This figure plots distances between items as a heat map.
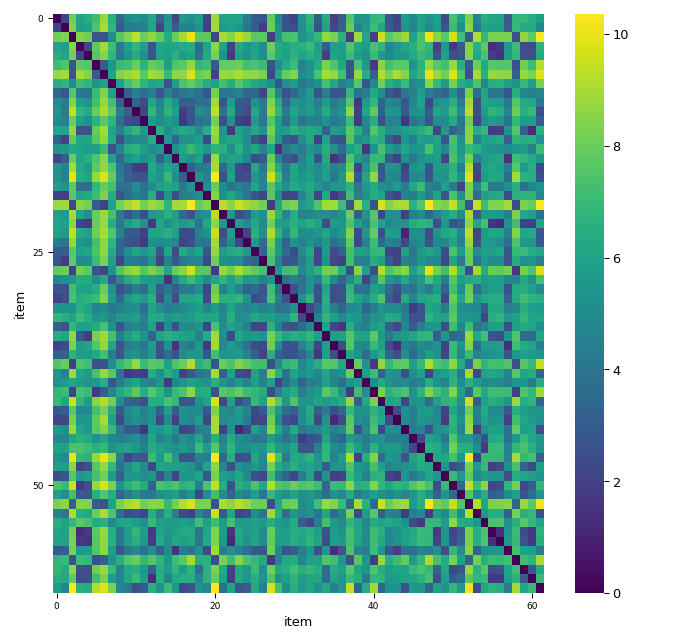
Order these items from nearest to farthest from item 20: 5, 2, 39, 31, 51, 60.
2, 5, 31, 39, 51, 60
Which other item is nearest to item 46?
54
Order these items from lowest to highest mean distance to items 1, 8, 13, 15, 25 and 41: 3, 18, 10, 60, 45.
45, 10, 18, 3, 60
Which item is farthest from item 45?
50
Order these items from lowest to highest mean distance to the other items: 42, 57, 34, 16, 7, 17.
57, 42, 16, 17, 34, 7
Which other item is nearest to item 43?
35
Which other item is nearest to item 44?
23
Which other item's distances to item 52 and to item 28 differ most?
14
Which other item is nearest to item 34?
4
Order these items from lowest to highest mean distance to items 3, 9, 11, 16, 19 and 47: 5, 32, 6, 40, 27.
32, 40, 5, 27, 6
